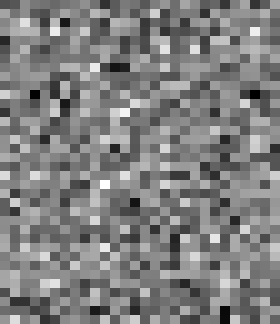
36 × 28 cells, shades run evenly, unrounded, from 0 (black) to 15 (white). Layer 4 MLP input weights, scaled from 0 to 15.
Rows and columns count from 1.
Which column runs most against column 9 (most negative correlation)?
22
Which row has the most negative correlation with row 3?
10
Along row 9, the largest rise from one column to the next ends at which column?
9
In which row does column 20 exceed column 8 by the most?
29
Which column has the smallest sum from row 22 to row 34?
14
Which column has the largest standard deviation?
23
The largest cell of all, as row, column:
21, 11
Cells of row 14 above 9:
6
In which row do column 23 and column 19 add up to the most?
31
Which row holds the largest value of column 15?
33
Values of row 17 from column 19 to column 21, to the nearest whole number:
7 8 7
